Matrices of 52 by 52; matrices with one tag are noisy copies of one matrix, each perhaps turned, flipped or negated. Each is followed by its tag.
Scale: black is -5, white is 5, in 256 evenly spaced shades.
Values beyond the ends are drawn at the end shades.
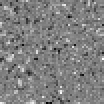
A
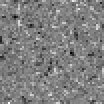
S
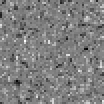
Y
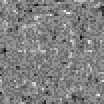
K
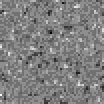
S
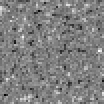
K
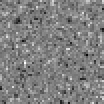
Y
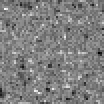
K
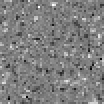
K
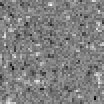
K
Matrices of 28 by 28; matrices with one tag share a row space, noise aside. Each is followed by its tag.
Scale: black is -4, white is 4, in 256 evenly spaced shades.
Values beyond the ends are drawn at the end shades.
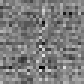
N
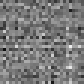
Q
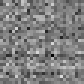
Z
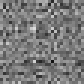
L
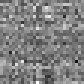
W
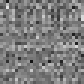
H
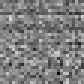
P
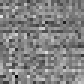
Z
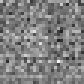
P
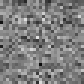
N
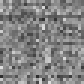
N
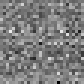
P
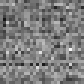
Q
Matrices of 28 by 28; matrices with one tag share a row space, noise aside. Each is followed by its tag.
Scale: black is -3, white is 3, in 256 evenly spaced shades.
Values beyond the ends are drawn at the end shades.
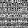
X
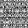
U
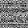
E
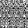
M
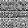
E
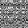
E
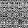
X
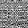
X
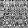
U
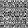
U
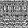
U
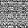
E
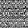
M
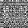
U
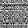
U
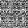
E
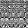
M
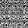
M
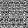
M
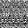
M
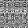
U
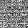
X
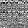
X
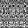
M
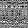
X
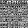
X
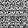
M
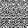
M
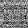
U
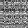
U
